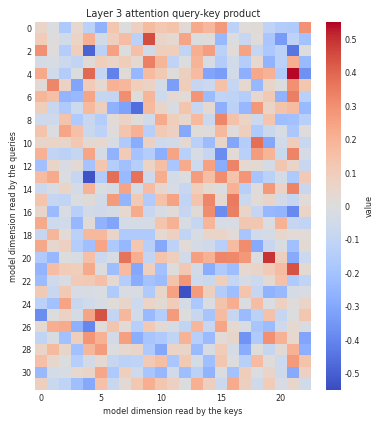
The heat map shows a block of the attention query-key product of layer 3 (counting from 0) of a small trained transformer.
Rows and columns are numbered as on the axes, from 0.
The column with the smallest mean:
3
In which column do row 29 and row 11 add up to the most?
21
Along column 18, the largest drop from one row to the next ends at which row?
5
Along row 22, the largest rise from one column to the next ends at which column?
11
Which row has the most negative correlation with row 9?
7
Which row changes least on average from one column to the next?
18
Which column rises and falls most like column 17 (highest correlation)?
8
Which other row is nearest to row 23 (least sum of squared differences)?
9
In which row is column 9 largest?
1
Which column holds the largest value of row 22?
12
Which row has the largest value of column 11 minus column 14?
25
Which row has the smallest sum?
30
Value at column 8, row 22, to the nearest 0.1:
-0.3
